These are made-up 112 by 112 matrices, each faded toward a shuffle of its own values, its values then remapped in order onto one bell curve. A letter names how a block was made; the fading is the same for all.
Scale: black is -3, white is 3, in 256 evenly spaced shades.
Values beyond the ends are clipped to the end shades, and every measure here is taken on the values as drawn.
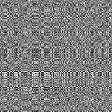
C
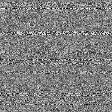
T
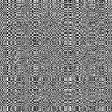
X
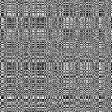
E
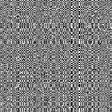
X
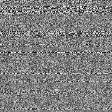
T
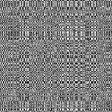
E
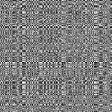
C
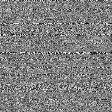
T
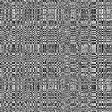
X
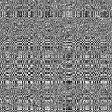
C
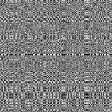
C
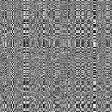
X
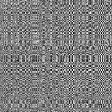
X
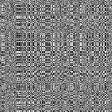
X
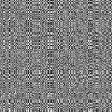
X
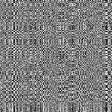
X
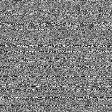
T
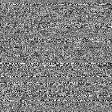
T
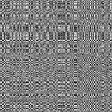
E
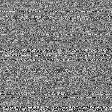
T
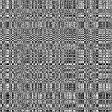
E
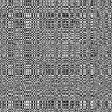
E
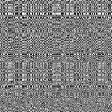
C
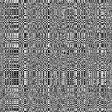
X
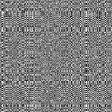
X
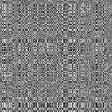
X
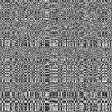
C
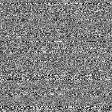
T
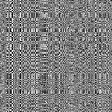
X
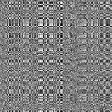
E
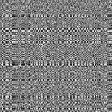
C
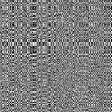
X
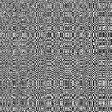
X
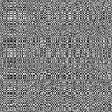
C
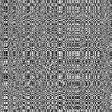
X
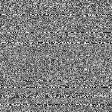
T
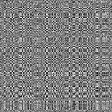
E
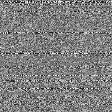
T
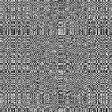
X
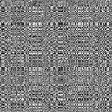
C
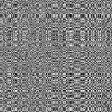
E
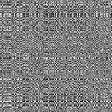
C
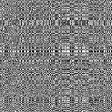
C
